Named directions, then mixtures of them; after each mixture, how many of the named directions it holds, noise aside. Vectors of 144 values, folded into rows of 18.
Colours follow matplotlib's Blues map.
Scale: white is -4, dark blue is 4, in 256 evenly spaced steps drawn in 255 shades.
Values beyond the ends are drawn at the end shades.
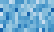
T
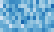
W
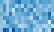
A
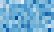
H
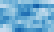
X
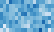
three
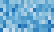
two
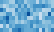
four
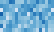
one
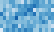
four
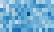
four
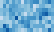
three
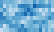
three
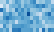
four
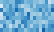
two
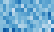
one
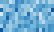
one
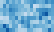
three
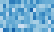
three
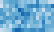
two
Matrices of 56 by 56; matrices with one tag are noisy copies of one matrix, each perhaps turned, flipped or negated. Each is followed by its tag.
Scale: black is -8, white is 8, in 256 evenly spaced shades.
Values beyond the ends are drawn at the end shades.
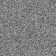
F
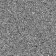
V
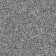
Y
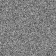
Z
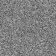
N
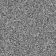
N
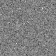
V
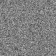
Z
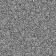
V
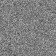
N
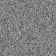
V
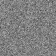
V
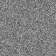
N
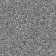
Z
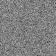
N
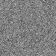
N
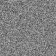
Y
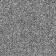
N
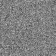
Z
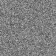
F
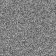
Z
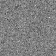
Z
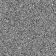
N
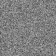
N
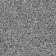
N
